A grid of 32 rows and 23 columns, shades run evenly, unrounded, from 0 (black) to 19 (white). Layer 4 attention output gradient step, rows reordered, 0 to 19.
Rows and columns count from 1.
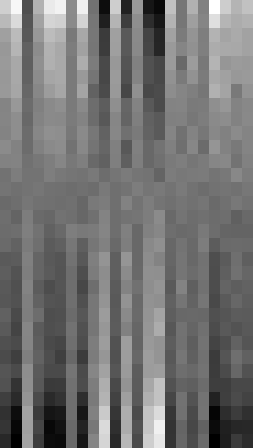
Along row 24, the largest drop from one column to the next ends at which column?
16
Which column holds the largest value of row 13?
22
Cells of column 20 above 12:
7
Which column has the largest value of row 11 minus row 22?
20
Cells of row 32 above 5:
11
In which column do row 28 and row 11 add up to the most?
15
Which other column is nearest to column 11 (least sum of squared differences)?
1
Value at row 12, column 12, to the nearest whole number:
7
